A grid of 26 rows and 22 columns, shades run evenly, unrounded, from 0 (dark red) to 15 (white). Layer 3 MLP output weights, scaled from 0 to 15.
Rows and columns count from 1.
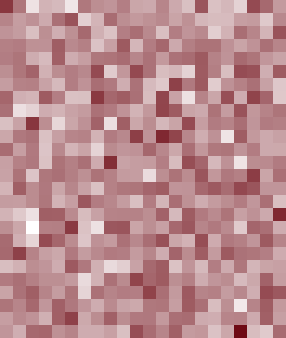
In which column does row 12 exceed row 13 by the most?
9
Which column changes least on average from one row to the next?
12
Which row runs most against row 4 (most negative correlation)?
7
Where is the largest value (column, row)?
3, 18
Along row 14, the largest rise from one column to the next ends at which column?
21
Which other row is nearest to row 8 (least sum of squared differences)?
19
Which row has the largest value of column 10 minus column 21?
24
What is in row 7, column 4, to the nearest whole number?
9
